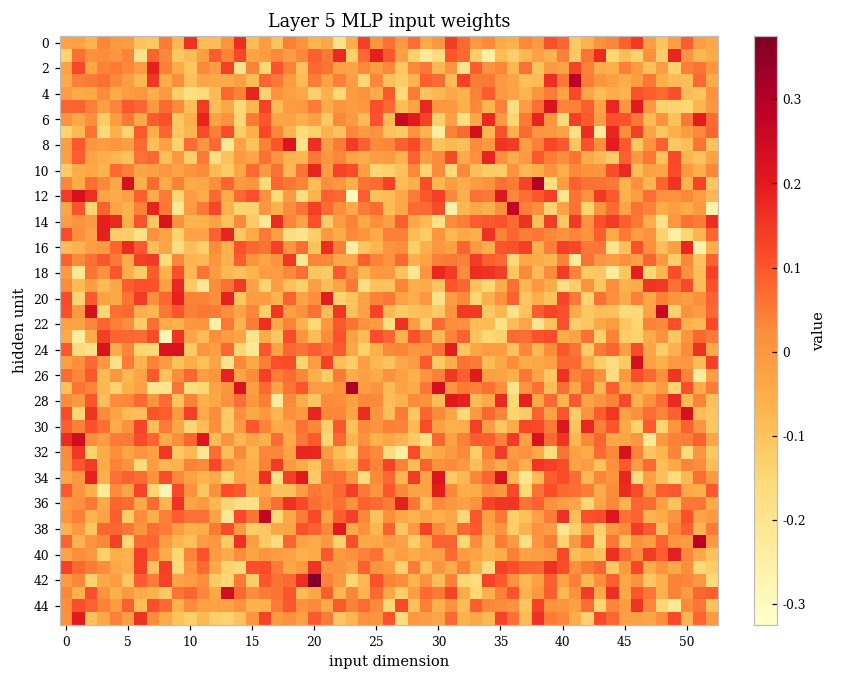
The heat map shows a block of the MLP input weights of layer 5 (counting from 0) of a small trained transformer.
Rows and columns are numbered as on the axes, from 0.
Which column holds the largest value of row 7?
33
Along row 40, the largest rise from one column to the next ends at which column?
44
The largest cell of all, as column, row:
20, 42
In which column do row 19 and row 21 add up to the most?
48
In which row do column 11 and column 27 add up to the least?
32
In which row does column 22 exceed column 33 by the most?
1
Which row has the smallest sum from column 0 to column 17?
27
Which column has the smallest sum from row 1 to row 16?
9
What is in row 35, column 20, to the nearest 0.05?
0.05
